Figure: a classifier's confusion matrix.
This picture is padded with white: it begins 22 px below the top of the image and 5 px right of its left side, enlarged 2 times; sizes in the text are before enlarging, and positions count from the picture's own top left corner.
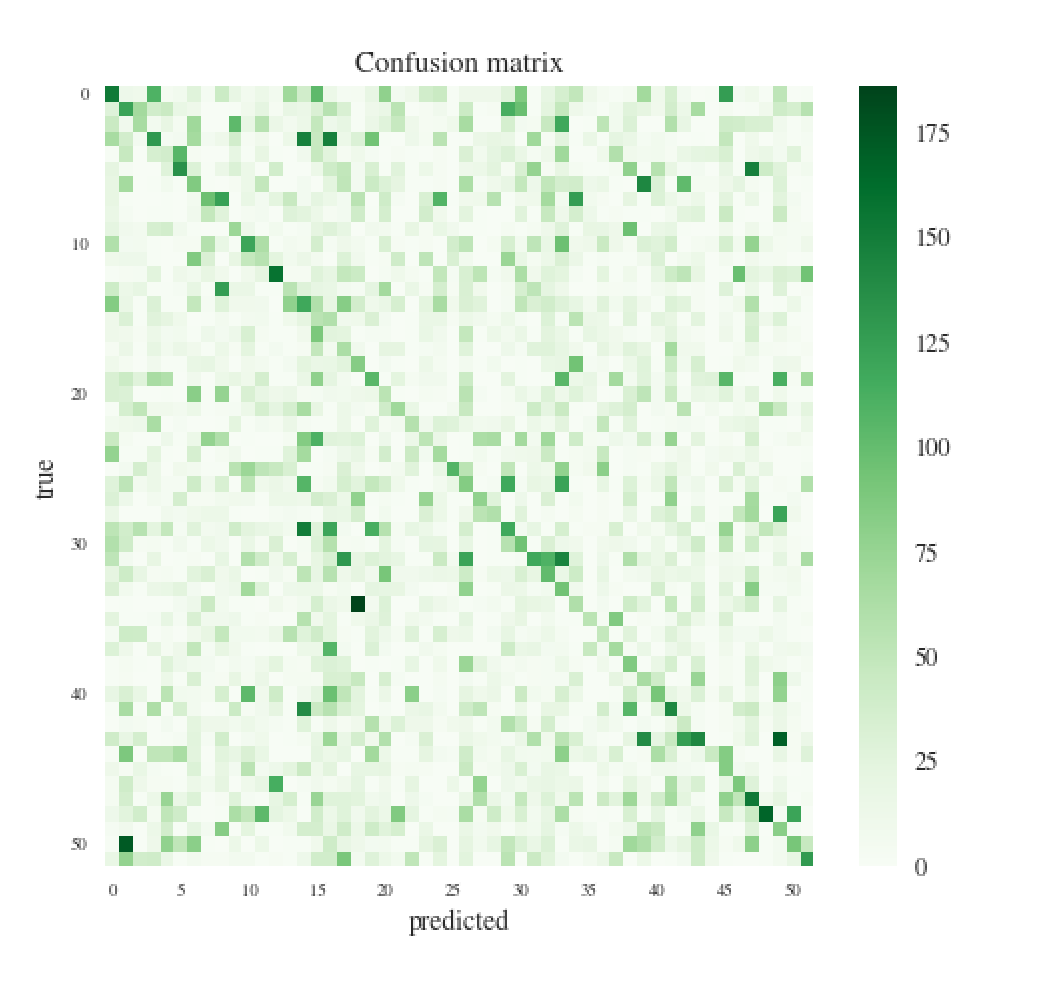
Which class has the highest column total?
33
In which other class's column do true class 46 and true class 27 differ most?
12
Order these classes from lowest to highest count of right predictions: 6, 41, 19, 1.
6, 19, 1, 41
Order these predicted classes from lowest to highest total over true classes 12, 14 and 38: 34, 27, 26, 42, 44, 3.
44, 34, 3, 42, 27, 26
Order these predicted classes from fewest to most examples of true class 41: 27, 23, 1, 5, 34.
34, 23, 5, 27, 1
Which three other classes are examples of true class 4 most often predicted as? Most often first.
5, 33, 37
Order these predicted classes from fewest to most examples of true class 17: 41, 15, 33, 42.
42, 33, 15, 41
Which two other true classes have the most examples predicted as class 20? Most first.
32, 0
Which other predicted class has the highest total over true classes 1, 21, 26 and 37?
29
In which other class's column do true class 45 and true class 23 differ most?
15
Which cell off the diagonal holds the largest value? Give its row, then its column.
34, 18
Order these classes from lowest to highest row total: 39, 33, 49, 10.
39, 33, 49, 10
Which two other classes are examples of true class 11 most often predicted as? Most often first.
6, 29
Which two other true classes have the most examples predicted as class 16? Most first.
3, 29
